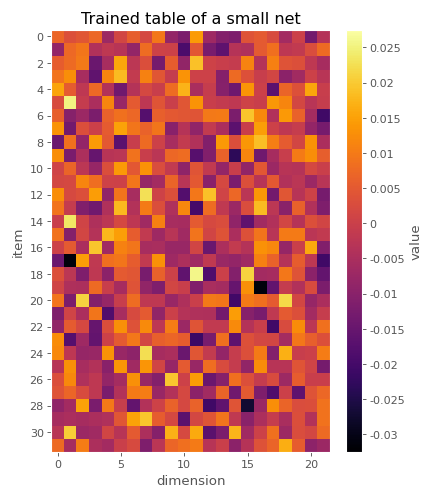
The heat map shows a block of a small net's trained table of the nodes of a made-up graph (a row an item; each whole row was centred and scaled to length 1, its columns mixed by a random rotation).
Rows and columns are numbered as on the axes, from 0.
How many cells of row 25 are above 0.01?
4
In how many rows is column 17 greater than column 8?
13
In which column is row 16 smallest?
12
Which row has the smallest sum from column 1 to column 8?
9
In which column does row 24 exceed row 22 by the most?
0
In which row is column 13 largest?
8
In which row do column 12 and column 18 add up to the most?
20
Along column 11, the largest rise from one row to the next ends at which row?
18
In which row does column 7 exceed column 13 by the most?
24
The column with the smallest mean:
14
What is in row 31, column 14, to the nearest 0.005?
-0.01
